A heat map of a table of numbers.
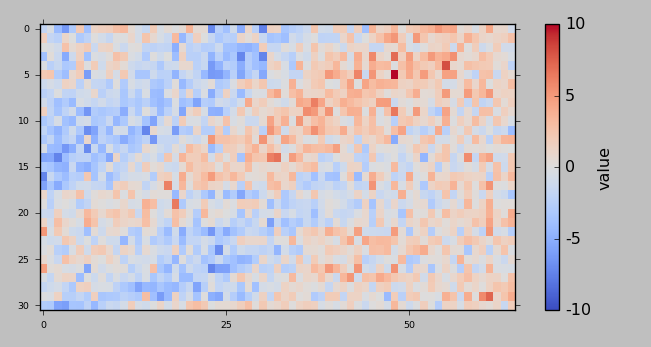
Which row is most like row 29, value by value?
7
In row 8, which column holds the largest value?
37
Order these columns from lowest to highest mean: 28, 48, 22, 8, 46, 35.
8, 22, 28, 35, 46, 48
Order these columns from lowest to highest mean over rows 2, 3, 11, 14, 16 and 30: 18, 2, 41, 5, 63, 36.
2, 18, 5, 63, 36, 41
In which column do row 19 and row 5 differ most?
18
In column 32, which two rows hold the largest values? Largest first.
14, 7
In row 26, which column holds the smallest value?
23
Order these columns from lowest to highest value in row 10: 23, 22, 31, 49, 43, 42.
22, 42, 23, 49, 43, 31
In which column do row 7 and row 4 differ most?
34
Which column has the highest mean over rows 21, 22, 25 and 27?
61
